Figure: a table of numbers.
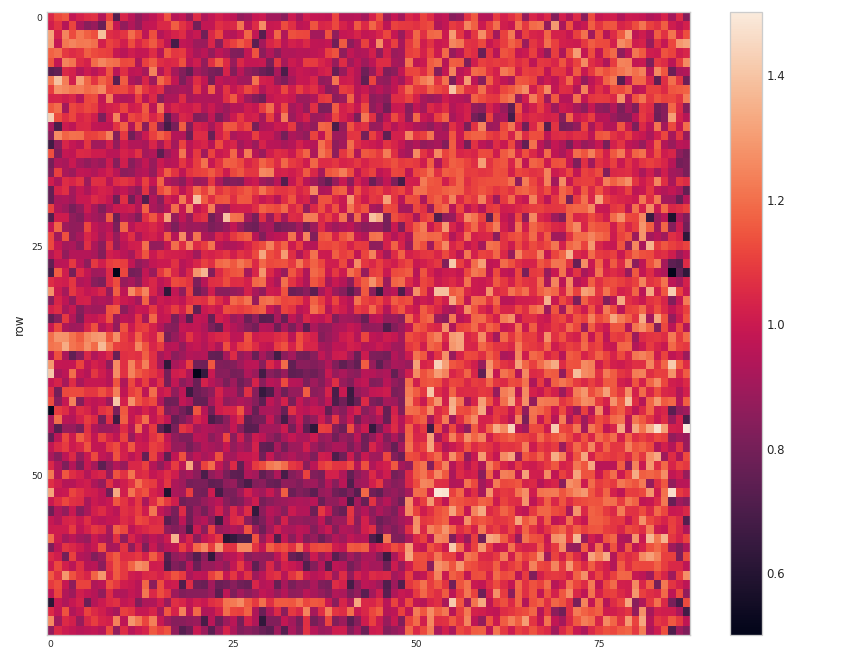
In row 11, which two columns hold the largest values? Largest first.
0, 85
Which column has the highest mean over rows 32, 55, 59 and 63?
57
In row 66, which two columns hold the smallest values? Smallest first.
29, 21
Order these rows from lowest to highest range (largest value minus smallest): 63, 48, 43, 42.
63, 48, 42, 43
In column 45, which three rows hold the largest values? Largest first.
22, 3, 24
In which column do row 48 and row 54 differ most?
28
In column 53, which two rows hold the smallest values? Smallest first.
22, 6
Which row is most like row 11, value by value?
10
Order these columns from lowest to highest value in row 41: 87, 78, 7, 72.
87, 78, 7, 72
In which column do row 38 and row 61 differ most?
85
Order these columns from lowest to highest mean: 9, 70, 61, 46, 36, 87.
46, 36, 87, 9, 70, 61
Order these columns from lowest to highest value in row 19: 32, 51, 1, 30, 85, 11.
11, 85, 1, 32, 30, 51
